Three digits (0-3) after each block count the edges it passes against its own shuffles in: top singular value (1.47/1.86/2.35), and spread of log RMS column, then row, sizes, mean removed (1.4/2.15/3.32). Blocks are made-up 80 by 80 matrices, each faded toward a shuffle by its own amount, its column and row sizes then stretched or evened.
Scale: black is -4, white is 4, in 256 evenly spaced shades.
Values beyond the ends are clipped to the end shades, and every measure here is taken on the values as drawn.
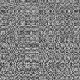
3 0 2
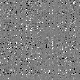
0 2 2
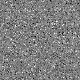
0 0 1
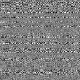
3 0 3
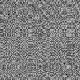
3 0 1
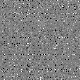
0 1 2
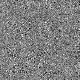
0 1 1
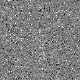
1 2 0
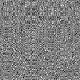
3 1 0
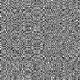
3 2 1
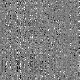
2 2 0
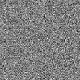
2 1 0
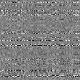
3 0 3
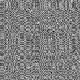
3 0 0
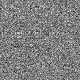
1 0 1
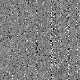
1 2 0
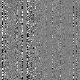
2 3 0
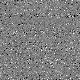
0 0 2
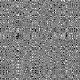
3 2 1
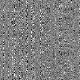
2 3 0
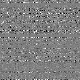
0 1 3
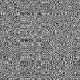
3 0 1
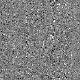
0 2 0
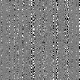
3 3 1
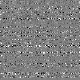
2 1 3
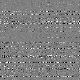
1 1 3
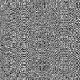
3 2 0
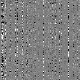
2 3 1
